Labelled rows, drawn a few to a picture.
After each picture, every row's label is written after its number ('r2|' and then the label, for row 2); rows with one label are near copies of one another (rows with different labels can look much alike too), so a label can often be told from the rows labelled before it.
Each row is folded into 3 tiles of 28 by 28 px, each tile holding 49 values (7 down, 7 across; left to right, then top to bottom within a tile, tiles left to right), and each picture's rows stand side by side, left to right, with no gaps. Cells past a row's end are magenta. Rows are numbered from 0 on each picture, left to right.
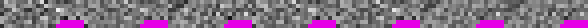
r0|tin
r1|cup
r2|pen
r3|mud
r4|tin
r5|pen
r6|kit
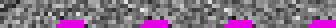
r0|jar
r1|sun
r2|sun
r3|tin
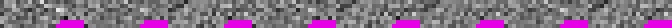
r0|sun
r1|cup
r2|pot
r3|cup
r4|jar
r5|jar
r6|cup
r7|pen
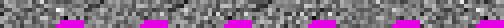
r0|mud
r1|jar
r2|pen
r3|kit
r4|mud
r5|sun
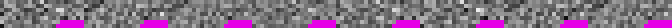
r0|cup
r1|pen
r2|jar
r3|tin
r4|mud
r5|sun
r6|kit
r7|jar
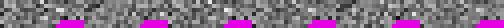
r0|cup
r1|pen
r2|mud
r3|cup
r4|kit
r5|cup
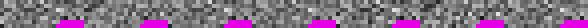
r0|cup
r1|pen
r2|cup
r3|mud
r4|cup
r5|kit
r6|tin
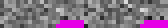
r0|sun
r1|cup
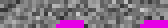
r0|pen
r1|cup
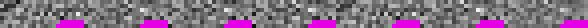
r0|jar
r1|tin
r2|cup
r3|cup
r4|jar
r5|sun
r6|mud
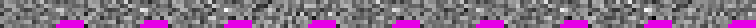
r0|cup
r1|cup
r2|tin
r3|jar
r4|cup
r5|cup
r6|sun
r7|sun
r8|jar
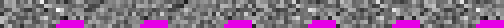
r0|sun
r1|pen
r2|pen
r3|cup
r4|tin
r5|tin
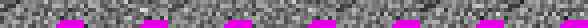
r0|kit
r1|cup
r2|pen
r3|mud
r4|jar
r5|jar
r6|jar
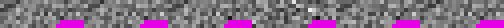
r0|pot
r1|kit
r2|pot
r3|sun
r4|kit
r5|pen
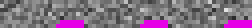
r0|pen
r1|tin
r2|tin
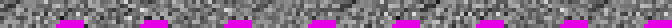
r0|kit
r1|tin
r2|mud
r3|pen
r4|kit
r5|jar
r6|mud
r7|kit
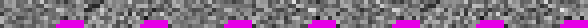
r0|sun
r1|pot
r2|cup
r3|sun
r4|cup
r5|pot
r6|tin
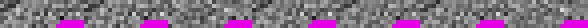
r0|pot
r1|jar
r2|tin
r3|pen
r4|pen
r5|jar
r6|mud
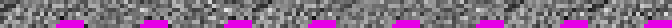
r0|pot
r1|cup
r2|cup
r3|pot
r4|kit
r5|tin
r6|pot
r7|jar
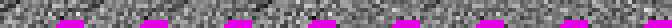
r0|pen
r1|pot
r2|pot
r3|kit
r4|tin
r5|jar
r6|cup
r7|mud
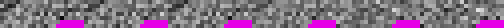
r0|pot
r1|kit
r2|pot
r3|kit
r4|sun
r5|cup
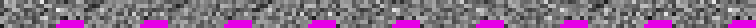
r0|tin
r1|pot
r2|pen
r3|pen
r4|cup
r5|sun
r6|tin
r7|kit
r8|mud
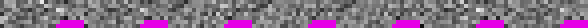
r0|sun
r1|cup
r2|kit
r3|pot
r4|pen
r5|cup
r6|tin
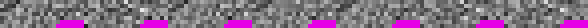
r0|jar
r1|cup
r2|pen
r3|kit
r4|pot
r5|tin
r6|sun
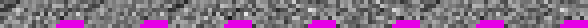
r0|pot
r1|pen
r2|pen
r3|cup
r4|sun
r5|pen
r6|tin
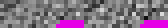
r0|kit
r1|pen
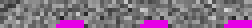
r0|pot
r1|cup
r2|tin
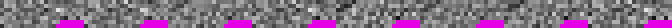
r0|cup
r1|sun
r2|kit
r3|sun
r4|pot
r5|pen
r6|kit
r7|mud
